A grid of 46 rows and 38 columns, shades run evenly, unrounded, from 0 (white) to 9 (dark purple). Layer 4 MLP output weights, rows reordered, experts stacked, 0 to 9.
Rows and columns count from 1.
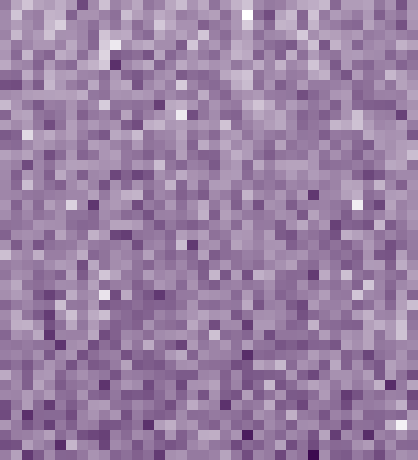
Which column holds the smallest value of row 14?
3
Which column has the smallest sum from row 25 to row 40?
37
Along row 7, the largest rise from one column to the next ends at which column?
11
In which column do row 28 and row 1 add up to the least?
10
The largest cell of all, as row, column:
46, 29
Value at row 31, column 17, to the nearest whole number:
5
